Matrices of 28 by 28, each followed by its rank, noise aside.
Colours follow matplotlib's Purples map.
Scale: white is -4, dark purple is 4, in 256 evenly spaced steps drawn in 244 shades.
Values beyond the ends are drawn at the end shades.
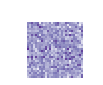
seven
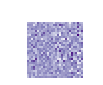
five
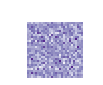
six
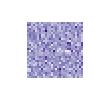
seven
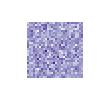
six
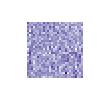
seven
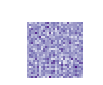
seven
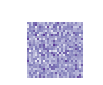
six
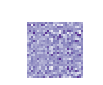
five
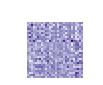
five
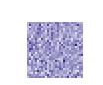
seven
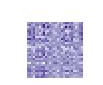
four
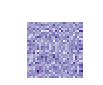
five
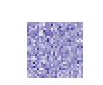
seven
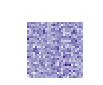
seven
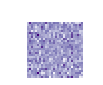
five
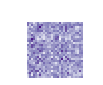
five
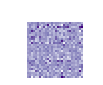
four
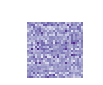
five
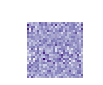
five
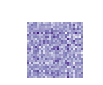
four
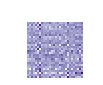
four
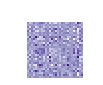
four
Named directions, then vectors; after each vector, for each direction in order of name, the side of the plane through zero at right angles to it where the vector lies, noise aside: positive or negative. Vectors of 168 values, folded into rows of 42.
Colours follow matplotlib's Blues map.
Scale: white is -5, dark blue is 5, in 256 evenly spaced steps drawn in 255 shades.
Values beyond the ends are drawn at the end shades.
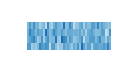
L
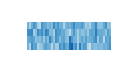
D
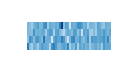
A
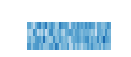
positive, negative, negative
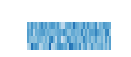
negative, positive, negative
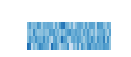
positive, negative, positive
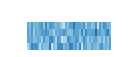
negative, positive, negative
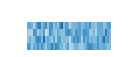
positive, negative, negative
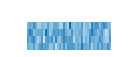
negative, positive, positive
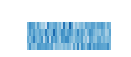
negative, negative, positive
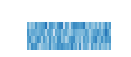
positive, positive, negative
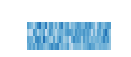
positive, negative, negative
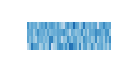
negative, positive, negative
